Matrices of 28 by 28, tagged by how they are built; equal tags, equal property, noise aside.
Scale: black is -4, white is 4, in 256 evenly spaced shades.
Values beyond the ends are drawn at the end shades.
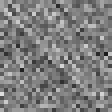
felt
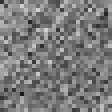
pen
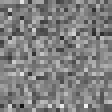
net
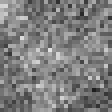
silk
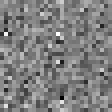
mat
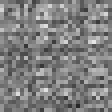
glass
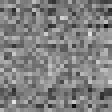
glass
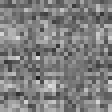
glass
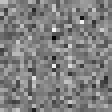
mat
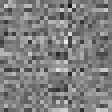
net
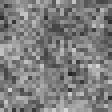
silk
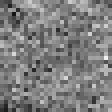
silk
